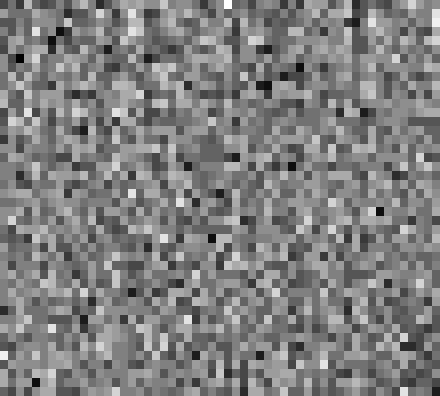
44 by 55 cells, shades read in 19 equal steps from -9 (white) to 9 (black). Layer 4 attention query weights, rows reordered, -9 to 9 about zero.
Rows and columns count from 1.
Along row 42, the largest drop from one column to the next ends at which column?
28
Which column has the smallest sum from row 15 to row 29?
5
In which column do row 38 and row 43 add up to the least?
45
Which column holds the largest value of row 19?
37
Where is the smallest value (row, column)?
1, 29
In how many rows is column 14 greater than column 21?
18
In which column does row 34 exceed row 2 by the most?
44
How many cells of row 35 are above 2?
6
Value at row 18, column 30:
7
